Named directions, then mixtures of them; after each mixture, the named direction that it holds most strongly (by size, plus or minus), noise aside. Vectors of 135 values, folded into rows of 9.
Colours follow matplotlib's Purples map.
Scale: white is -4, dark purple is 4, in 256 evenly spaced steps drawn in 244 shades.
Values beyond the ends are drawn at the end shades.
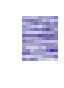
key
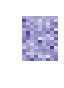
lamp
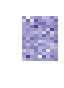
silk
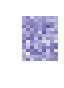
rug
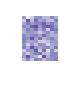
silk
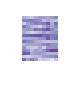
key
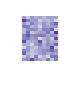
lamp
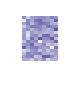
lamp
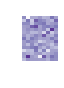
silk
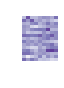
key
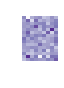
silk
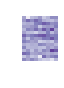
key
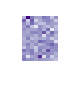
silk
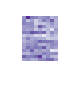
key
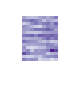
key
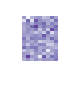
silk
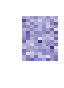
lamp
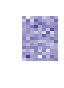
silk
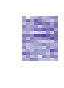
key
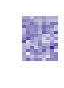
rug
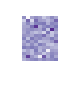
silk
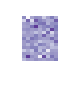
silk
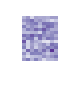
rug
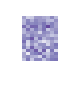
rug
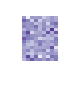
lamp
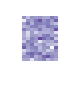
lamp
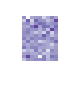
silk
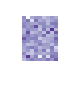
silk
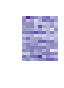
key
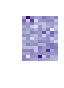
silk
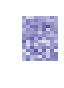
rug
